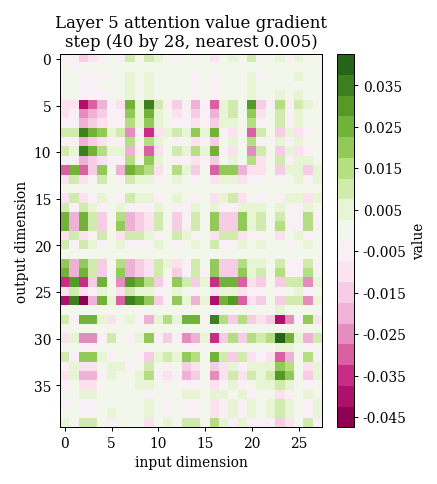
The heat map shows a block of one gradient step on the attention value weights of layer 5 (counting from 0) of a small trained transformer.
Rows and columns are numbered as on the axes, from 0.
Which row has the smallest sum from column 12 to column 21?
30
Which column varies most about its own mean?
2
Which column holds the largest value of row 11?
9
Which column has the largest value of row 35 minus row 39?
23
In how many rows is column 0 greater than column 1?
11
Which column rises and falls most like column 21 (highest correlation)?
6
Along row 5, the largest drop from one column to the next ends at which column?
21
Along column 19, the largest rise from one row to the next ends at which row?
27
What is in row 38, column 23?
0.01
